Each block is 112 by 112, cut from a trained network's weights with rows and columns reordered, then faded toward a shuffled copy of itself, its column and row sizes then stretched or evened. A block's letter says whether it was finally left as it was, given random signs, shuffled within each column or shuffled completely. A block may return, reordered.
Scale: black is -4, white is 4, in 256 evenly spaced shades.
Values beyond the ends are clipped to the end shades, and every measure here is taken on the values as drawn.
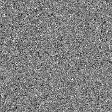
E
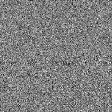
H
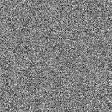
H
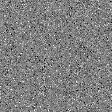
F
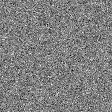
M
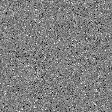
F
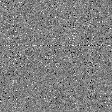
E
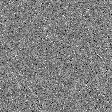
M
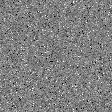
M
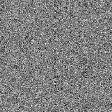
H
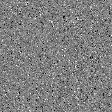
F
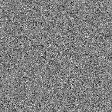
E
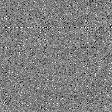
H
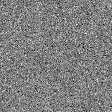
M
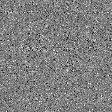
E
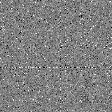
H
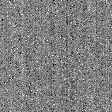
F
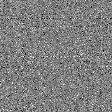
E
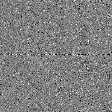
H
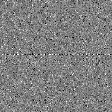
H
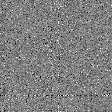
H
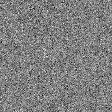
F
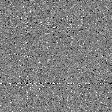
H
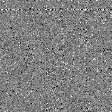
H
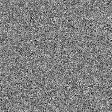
E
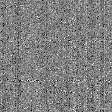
H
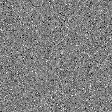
F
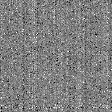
H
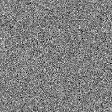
H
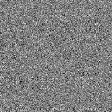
H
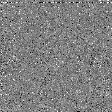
E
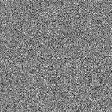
H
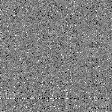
H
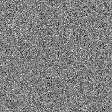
H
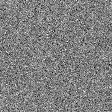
M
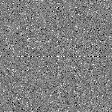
H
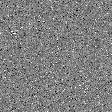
M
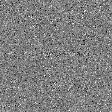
E
